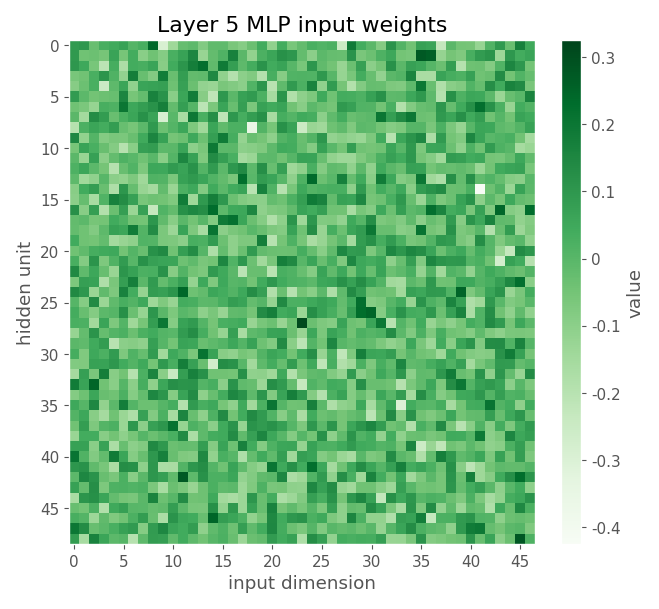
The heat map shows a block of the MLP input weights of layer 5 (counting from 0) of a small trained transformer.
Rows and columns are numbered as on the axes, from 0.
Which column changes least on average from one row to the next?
7
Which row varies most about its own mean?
16
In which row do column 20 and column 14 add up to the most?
46
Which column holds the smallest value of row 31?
14
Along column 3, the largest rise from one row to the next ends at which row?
3
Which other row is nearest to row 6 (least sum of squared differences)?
47
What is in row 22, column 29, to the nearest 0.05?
0.05
